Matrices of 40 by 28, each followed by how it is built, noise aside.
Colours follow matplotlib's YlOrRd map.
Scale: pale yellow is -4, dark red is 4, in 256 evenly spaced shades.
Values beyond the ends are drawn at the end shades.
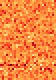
uneven rows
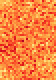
smooth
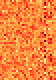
uneven columns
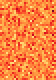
repeating rows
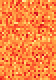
repeating columns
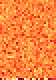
uneven rows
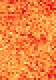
smooth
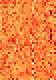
uneven columns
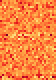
uneven rows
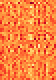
low rank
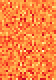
low rank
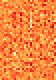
low rank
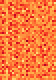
repeating rows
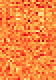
low rank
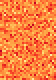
repeating rows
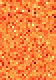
sparse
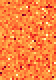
sparse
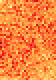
smooth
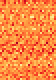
repeating columns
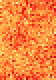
smooth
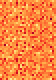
repeating rows
